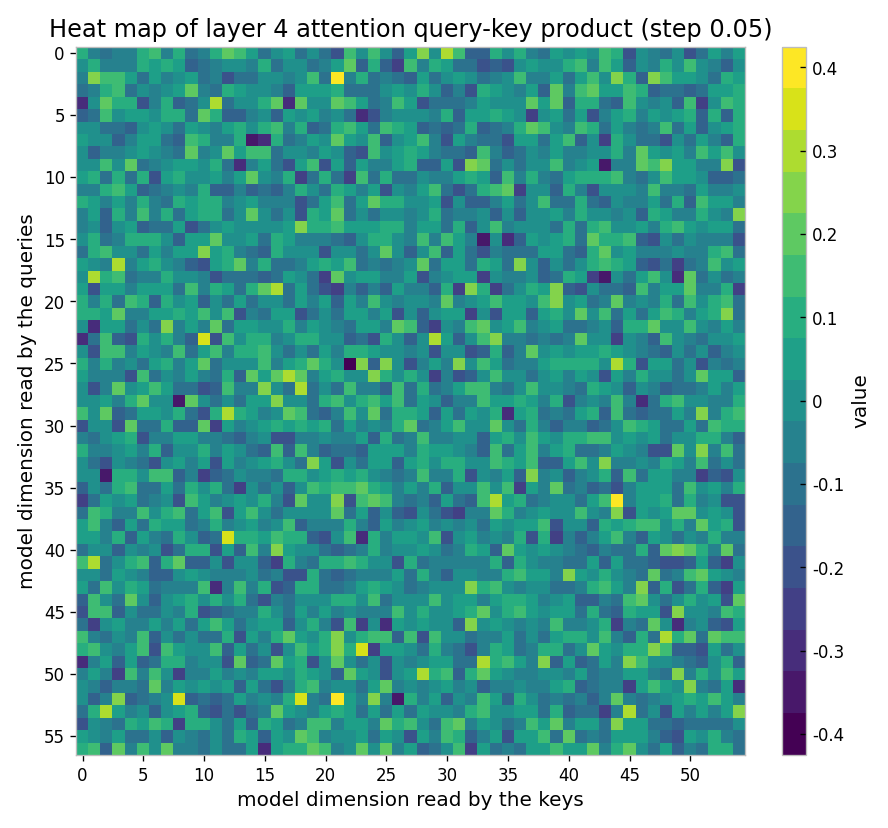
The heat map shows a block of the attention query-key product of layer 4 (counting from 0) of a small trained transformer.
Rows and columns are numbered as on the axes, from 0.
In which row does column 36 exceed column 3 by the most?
45
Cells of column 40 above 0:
19
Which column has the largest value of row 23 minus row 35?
10
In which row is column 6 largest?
51
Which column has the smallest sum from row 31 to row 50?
6
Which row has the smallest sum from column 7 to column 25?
42
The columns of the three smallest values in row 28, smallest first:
8, 46, 40
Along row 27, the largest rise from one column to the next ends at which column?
18
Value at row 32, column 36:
0.05
